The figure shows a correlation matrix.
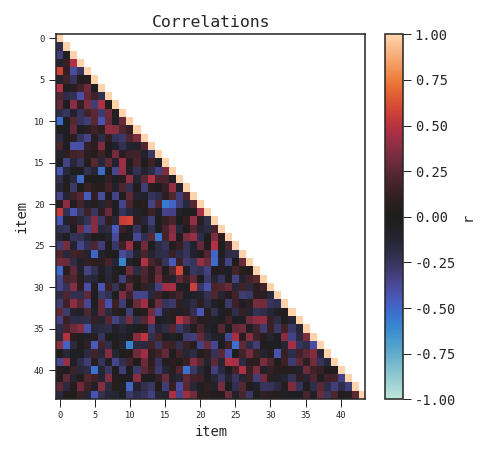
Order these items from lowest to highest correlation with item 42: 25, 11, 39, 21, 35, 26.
39, 25, 11, 35, 21, 26
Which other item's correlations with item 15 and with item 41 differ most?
20
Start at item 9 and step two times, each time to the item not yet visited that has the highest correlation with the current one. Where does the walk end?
10
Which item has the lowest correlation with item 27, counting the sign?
9
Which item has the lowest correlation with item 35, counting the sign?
4
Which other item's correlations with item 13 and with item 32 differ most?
2
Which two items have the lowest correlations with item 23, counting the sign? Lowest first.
8, 4
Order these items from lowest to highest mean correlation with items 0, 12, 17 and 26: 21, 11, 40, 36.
11, 36, 21, 40
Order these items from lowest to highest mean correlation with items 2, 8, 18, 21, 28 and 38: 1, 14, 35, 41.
1, 41, 35, 14
